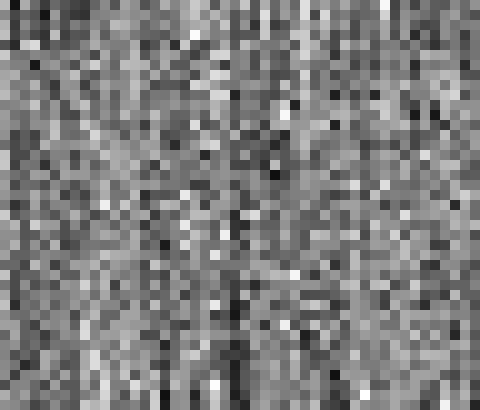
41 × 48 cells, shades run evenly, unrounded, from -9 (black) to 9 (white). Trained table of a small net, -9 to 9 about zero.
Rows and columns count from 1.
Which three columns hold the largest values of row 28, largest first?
30, 1, 28
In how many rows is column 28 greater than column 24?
30
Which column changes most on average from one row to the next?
22
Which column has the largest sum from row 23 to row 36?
36
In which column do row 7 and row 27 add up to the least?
47
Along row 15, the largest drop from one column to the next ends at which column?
23
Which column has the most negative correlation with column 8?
6
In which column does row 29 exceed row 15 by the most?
42
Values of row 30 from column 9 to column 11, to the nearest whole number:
2 -1 3
